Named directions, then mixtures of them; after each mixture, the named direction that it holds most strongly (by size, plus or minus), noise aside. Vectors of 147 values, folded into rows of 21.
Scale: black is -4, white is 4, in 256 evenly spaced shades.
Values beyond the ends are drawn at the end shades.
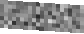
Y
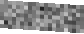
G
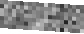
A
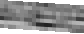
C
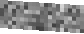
A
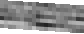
C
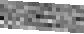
C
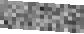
G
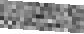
Y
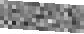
Y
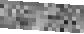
A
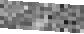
A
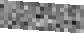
Y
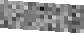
G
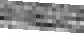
C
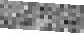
G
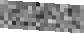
Y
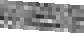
C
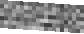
A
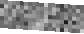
A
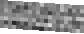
C
